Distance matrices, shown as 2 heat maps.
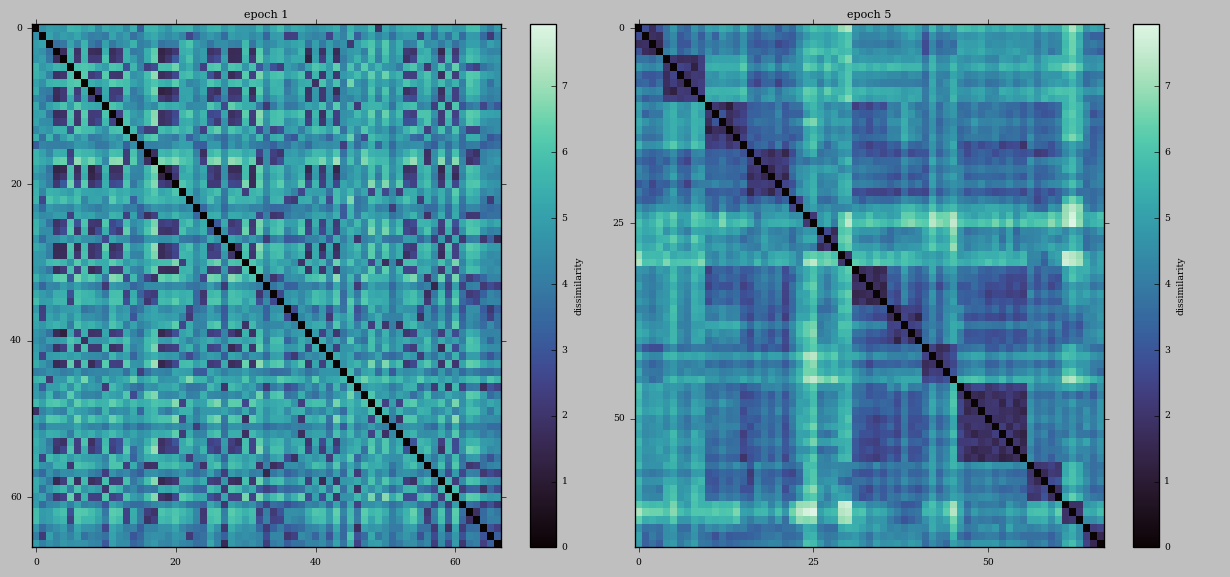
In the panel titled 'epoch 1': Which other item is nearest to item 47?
14
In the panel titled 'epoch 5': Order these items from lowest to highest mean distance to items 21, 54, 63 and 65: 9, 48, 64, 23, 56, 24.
48, 64, 56, 9, 23, 24
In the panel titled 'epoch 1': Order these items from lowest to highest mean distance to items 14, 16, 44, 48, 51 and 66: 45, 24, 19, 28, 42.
24, 42, 19, 28, 45
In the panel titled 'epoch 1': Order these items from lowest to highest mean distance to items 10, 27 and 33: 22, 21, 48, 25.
22, 21, 48, 25
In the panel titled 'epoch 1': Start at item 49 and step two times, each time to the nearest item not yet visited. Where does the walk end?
15
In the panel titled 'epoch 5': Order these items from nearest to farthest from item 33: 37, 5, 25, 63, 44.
37, 44, 63, 5, 25
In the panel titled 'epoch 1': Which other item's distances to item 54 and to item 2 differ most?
45
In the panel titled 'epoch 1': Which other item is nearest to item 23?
51
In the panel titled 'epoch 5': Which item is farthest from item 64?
45
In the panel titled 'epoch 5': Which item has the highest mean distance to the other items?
25
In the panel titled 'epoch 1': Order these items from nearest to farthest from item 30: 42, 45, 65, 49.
42, 65, 49, 45
